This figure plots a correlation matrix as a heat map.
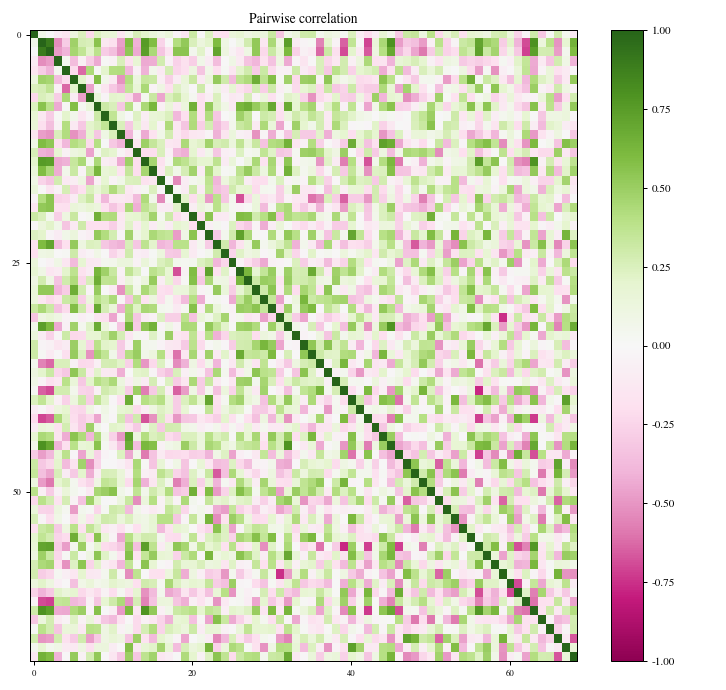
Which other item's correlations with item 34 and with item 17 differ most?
37
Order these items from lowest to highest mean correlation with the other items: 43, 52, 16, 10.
52, 43, 16, 10
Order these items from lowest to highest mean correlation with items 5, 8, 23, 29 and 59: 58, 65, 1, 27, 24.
24, 58, 65, 1, 27
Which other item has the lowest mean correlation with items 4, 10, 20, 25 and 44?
64
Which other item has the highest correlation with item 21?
56
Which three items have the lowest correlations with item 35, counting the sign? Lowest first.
18, 7, 43
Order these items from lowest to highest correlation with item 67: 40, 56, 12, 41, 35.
35, 56, 41, 12, 40
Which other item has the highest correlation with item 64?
23
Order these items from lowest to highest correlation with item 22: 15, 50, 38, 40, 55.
55, 38, 15, 50, 40
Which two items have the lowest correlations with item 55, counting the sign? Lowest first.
11, 52
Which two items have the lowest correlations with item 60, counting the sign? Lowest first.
61, 46
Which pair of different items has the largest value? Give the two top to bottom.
1, 2
